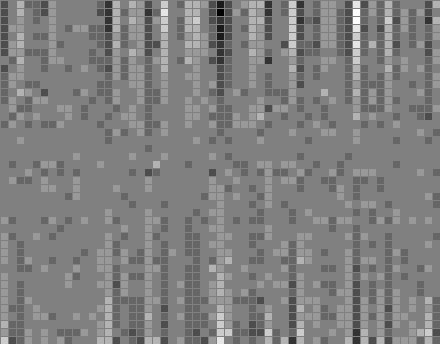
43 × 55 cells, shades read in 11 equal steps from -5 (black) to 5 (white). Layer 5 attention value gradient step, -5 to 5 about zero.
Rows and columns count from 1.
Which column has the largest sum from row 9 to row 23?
45
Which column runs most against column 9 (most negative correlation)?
11
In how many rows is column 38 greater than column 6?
15
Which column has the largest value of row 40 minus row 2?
28
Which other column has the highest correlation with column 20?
36
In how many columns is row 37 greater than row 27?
10
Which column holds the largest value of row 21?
20
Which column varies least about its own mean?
22
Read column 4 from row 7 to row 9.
-1 0 0
